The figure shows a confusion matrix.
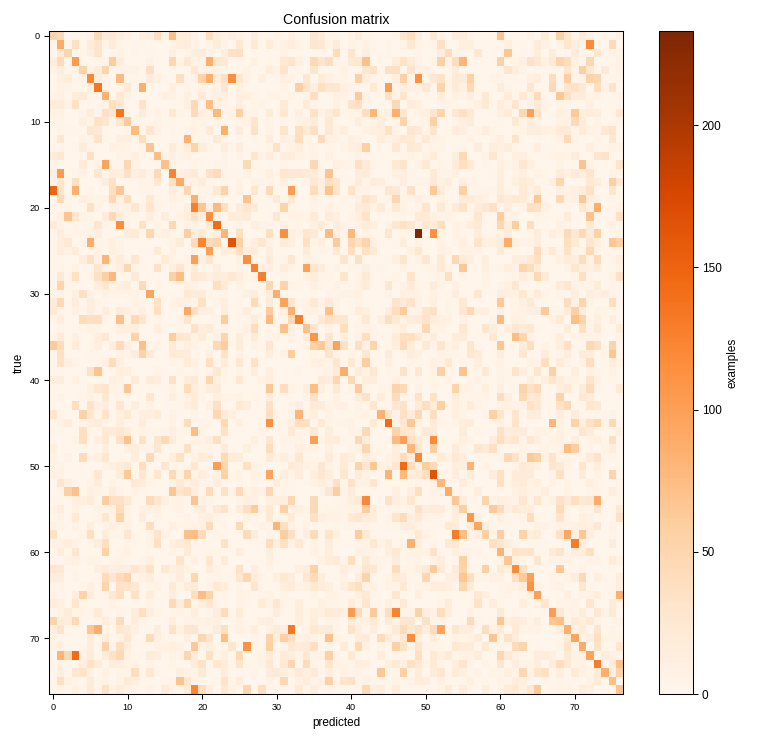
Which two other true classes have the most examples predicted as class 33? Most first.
44, 6
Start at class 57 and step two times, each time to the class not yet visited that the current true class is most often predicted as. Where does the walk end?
13
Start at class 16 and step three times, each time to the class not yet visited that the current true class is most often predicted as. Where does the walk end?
3
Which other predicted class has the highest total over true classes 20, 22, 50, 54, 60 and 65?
19
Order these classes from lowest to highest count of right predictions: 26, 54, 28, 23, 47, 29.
29, 54, 23, 47, 26, 28
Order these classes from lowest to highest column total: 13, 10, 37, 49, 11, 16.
11, 13, 10, 16, 37, 49
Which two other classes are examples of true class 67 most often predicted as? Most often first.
46, 40
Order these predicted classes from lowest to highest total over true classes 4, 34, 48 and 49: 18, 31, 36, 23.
36, 18, 23, 31
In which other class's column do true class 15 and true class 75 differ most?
7
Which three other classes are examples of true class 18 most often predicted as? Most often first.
0, 32, 3
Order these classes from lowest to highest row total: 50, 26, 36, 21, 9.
21, 26, 50, 36, 9
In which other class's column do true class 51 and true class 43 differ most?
45
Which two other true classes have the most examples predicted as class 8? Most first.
28, 3
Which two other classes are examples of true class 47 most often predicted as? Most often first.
51, 35
